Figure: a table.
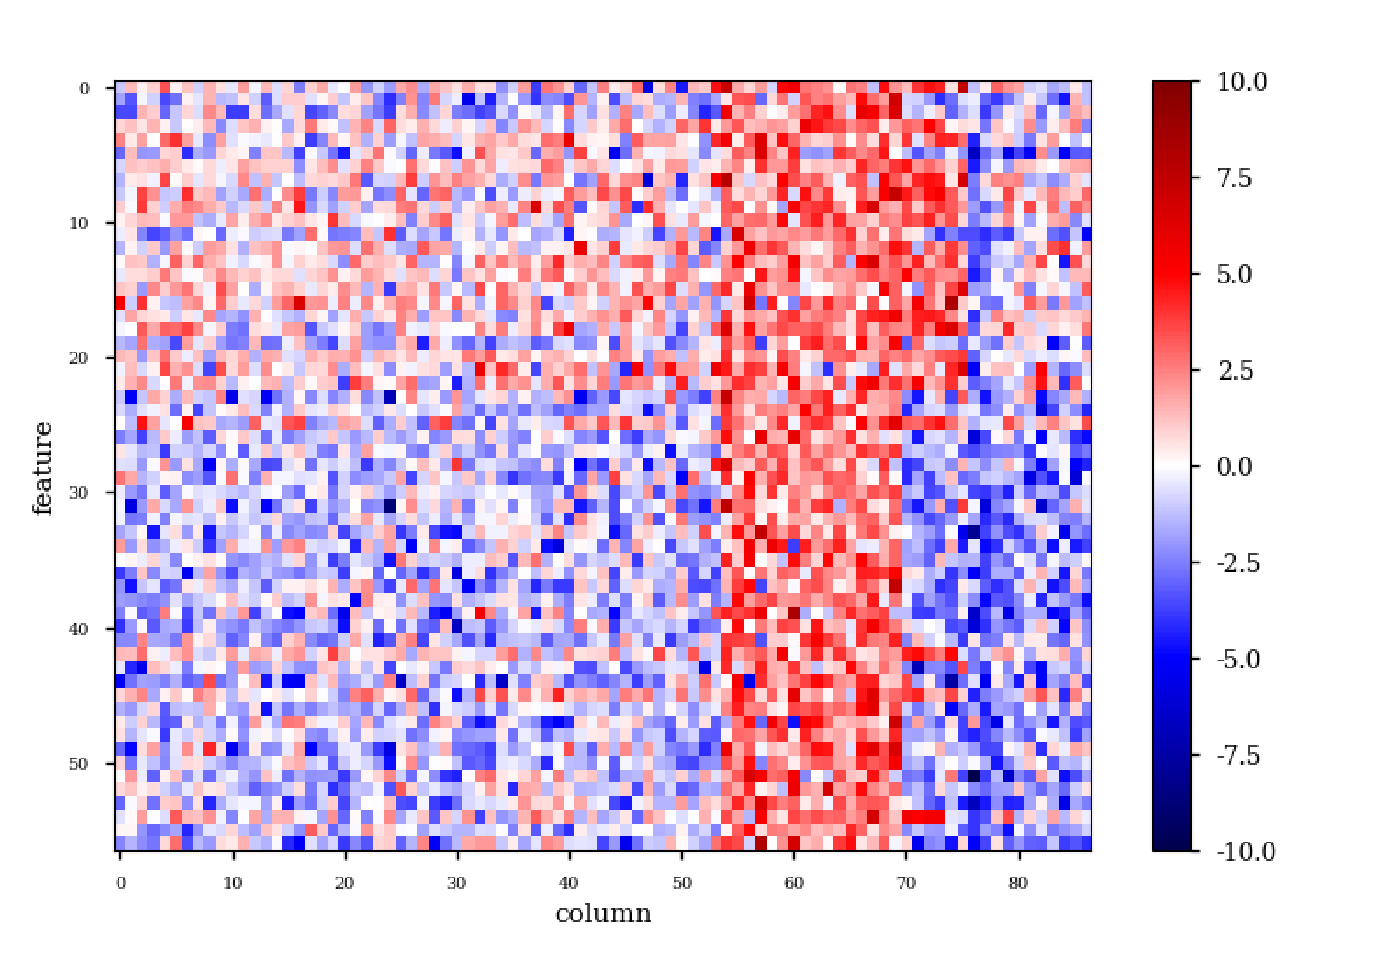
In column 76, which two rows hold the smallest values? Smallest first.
51, 33
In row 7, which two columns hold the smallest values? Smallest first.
47, 50
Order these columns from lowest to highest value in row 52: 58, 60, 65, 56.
58, 65, 56, 60
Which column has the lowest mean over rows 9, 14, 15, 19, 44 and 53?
77
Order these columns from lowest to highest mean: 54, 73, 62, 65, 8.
8, 73, 65, 62, 54
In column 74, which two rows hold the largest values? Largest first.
16, 18
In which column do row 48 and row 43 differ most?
75
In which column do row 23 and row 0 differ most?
71
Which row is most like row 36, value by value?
40
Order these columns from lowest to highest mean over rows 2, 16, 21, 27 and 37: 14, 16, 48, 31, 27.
31, 27, 14, 48, 16
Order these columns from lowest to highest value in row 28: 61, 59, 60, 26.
26, 60, 61, 59
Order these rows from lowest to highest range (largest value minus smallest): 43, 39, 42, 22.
42, 22, 43, 39
